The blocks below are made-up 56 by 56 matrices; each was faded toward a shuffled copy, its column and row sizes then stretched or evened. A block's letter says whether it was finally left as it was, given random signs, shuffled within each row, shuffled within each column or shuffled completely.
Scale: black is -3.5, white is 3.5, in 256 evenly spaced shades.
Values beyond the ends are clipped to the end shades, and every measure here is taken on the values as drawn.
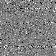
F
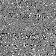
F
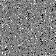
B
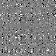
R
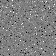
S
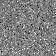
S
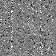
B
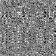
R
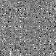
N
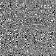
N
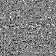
F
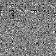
N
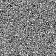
S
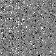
B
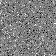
S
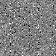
B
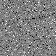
S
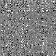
R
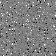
B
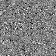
F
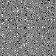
R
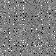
N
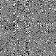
R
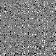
N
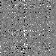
N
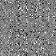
R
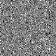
B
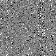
B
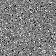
S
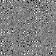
R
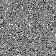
S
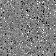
B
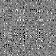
R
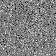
S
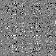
N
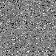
F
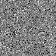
F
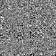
N
